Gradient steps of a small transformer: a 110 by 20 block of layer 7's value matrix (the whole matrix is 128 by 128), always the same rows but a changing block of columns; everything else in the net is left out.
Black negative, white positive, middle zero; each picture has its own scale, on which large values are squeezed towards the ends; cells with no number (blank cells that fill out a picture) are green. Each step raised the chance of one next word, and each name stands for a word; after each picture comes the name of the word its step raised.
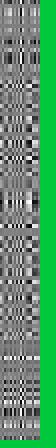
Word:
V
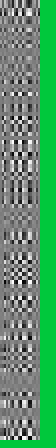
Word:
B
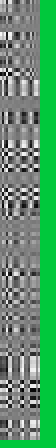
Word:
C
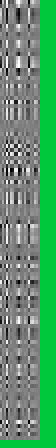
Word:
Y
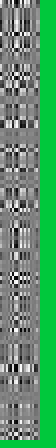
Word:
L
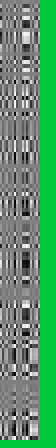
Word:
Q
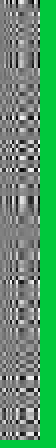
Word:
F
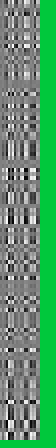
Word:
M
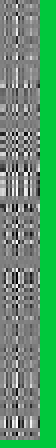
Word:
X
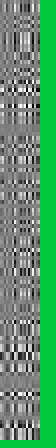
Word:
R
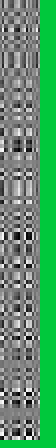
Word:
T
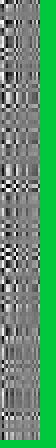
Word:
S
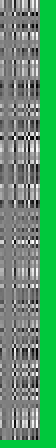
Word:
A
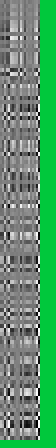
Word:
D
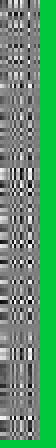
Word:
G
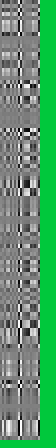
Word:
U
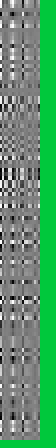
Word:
G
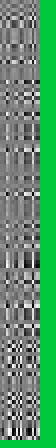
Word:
Q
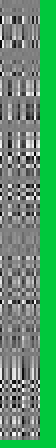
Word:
C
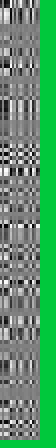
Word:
Y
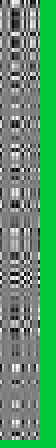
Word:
L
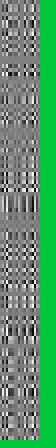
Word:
S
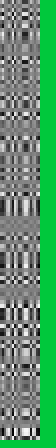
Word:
Q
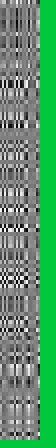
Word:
L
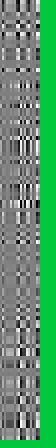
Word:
A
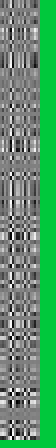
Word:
T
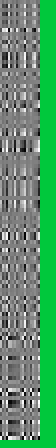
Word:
T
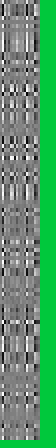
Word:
R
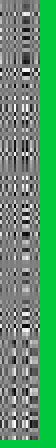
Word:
D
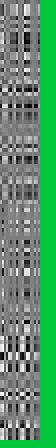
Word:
R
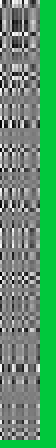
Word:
L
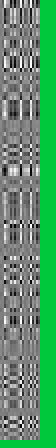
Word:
Y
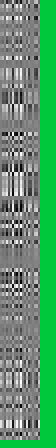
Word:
X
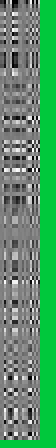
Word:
F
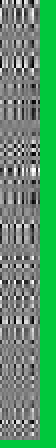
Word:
Y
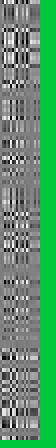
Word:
V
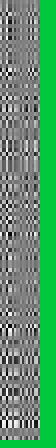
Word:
D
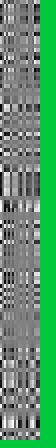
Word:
X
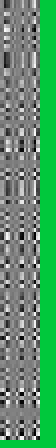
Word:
T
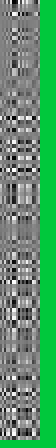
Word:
F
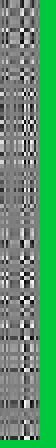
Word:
B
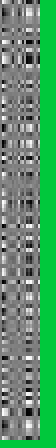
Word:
V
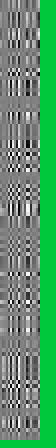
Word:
C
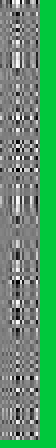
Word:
F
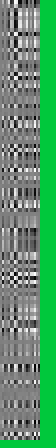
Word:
L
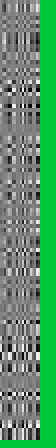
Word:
R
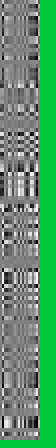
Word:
X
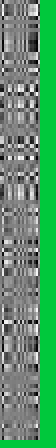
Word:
R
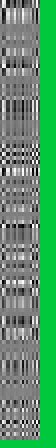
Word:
Y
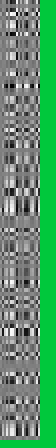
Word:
U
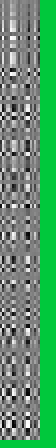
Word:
D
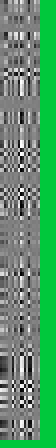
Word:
C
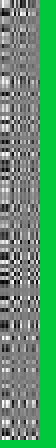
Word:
B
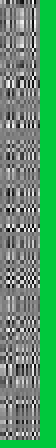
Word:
L
